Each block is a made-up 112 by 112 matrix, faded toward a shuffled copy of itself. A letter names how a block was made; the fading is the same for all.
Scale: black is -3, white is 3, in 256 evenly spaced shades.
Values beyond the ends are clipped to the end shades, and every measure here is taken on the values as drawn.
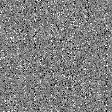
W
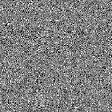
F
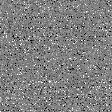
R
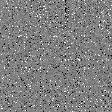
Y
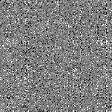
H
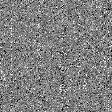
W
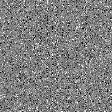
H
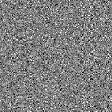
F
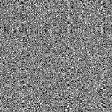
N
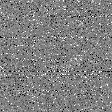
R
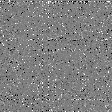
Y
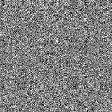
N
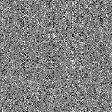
H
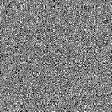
F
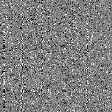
H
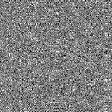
N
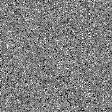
W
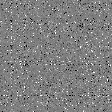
Y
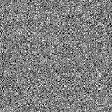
F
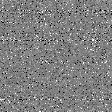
R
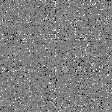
Y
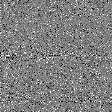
R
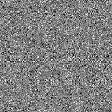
N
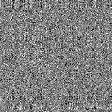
N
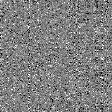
H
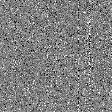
W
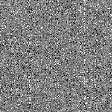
H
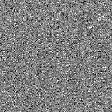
F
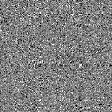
N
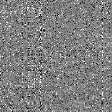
H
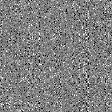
H
